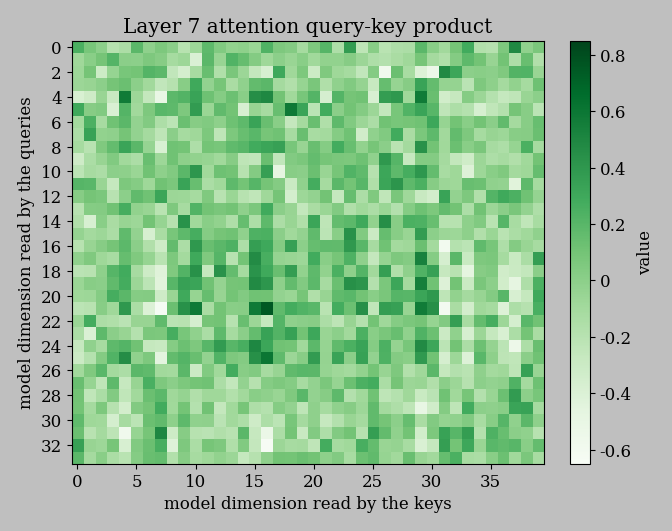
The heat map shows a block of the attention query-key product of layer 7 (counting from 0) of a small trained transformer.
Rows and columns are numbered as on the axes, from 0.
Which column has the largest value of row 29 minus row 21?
7
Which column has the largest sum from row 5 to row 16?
29
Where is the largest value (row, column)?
21, 16
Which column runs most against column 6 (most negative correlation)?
15
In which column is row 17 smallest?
31
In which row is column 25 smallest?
4
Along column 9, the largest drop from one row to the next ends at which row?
22
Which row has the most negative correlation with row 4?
32
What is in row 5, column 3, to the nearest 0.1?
-0.4
